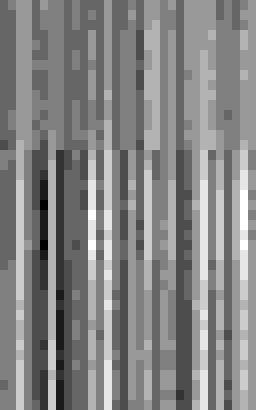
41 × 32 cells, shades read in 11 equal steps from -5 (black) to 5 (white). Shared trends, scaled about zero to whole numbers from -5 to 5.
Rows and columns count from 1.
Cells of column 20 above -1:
23
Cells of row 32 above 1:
7
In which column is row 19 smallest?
6
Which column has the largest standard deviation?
8
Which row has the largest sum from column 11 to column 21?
25
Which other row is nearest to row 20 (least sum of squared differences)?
24
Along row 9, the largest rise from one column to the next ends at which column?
19
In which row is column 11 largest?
14
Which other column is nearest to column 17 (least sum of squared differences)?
30
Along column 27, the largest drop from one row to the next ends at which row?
16
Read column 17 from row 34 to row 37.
1 1 1 1
